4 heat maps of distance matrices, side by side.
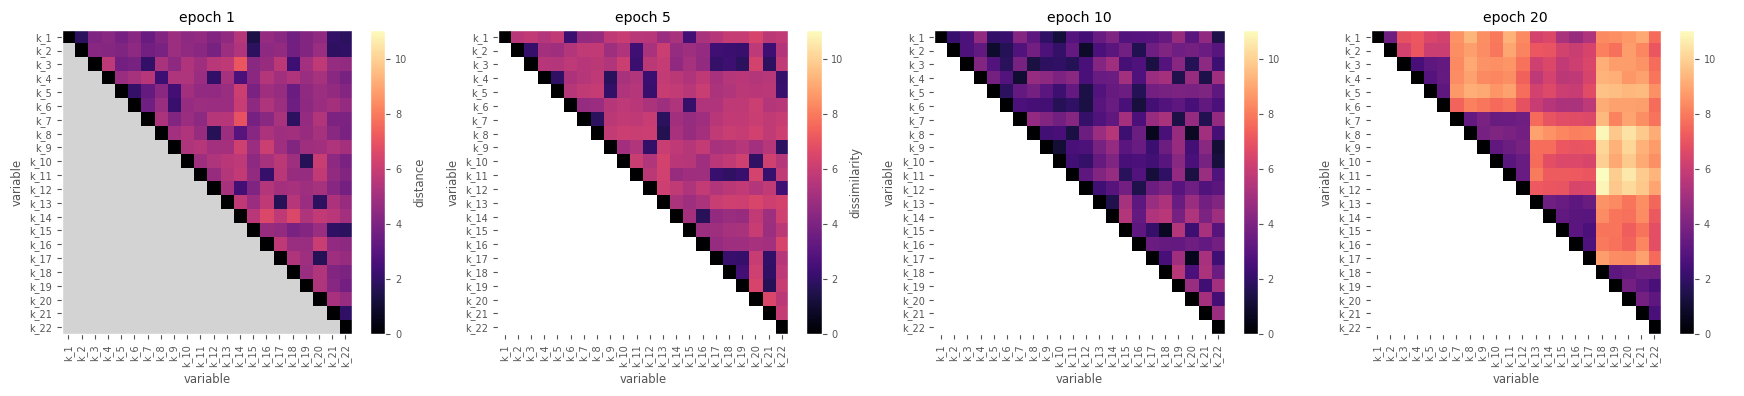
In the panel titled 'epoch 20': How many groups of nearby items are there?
5
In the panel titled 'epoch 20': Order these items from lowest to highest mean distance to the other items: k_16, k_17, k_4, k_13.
k_16, k_17, k_13, k_4
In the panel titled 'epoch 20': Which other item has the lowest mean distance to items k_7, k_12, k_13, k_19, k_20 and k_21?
k_22
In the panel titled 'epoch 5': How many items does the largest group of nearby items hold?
7
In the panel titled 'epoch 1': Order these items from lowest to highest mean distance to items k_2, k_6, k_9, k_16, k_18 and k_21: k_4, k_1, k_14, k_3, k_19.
k_1, k_3, k_19, k_4, k_14
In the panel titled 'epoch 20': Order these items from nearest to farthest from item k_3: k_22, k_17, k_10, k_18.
k_17, k_22, k_10, k_18
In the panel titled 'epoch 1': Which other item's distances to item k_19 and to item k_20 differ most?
k_10
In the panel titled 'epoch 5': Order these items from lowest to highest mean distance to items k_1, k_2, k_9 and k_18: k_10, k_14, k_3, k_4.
k_3, k_4, k_14, k_10
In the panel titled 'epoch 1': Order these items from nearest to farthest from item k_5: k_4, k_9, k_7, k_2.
k_9, k_7, k_2, k_4
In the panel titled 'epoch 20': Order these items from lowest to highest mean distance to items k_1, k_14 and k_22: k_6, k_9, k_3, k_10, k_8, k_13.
k_13, k_6, k_3, k_10, k_9, k_8
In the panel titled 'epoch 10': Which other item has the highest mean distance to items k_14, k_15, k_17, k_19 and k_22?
k_21
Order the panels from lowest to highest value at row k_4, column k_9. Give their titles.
epoch 5, epoch 10, epoch 1, epoch 20
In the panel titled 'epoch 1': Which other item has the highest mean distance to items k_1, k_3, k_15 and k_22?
k_14
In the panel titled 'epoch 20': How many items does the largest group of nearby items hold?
6
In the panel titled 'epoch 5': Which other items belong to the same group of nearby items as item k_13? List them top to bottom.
k_7, k_8
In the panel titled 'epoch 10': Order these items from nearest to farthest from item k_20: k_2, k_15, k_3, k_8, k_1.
k_8, k_3, k_15, k_1, k_2
